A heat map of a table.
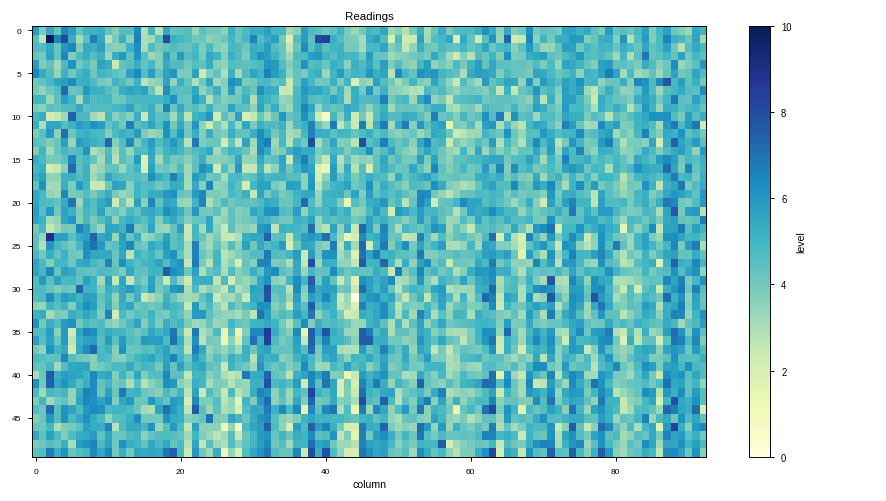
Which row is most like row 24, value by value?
40
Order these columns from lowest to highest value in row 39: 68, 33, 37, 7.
33, 68, 7, 37
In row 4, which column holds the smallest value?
11
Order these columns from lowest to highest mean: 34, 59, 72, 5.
72, 59, 34, 5
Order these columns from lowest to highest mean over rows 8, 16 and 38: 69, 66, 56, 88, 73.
56, 66, 69, 73, 88
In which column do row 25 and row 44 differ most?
37
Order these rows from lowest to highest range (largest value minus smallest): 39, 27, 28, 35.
39, 28, 27, 35
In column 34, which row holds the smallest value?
7
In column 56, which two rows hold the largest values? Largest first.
48, 42
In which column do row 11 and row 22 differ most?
92
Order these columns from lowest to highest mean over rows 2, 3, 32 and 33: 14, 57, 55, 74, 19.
57, 55, 19, 14, 74
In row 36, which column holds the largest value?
32
